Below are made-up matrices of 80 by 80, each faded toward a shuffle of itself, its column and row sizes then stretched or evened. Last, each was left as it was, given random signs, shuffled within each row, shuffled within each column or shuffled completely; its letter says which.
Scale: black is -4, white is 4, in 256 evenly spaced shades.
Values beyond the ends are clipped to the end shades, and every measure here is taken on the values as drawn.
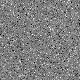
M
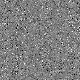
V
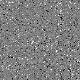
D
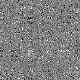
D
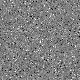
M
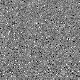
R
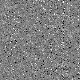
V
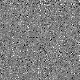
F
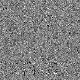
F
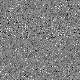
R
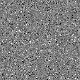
F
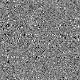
F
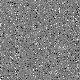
V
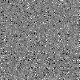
D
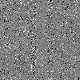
V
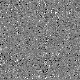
F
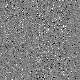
V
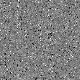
V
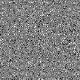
D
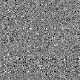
D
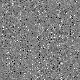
V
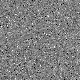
M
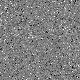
M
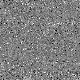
R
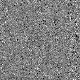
V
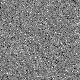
M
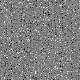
V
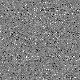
R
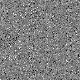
V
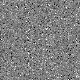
V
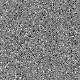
V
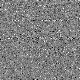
R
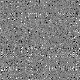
D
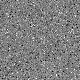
M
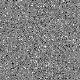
F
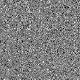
D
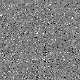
F
